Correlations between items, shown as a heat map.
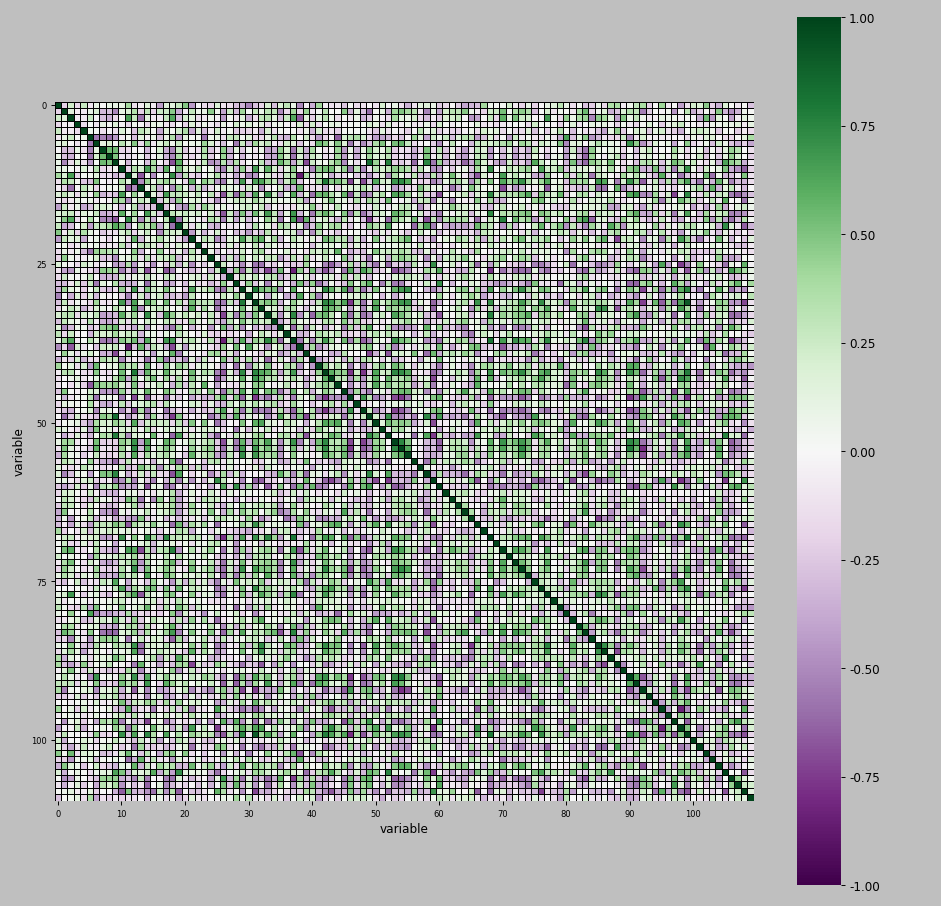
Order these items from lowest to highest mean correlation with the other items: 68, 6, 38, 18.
38, 18, 6, 68
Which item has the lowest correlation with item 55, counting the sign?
92
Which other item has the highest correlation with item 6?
90
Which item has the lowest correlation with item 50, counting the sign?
59
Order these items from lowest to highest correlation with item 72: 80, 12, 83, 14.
80, 14, 12, 83
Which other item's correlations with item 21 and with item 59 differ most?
98
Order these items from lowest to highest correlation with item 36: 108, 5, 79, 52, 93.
5, 108, 93, 79, 52
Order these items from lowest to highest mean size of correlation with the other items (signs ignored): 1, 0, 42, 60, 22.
22, 0, 1, 60, 42
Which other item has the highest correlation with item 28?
60
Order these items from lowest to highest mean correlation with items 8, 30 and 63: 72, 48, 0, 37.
0, 37, 72, 48
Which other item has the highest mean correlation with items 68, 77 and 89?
37
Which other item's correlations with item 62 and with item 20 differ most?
16
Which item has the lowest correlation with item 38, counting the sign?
11
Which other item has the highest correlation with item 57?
13
